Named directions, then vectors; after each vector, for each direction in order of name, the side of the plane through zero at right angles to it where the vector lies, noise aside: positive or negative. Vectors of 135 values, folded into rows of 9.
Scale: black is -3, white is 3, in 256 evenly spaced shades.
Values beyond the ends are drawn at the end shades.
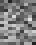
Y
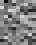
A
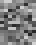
negative, negative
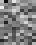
positive, negative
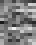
negative, negative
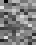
positive, negative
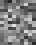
positive, positive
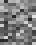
positive, negative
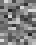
negative, negative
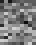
negative, positive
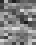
negative, positive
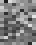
positive, negative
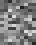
positive, positive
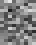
negative, negative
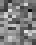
positive, positive
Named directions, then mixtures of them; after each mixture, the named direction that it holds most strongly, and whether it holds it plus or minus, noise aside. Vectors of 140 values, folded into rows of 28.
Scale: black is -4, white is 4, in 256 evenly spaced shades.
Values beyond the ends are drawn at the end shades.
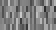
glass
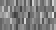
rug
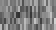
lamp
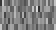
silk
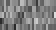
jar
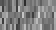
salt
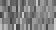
jar, minus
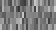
silk, plus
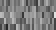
jar, plus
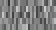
glass, minus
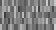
silk, plus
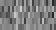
rug, minus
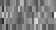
jar, plus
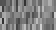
salt, plus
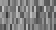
glass, minus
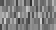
rug, plus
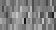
rug, minus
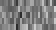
glass, minus
